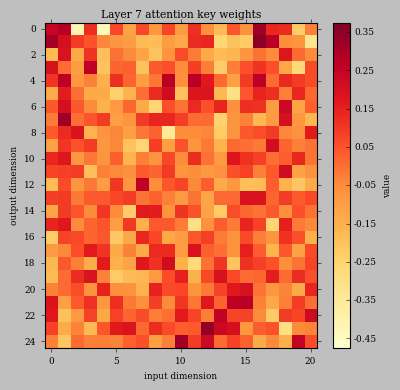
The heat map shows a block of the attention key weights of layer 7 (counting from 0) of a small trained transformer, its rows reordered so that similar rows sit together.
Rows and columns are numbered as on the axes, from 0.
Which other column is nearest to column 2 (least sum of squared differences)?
4
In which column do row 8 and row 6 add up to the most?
1
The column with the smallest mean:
6
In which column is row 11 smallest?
3
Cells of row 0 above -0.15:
17
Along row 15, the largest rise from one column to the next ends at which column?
18
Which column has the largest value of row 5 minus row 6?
8
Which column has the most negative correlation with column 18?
12
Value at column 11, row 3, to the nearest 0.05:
0.1
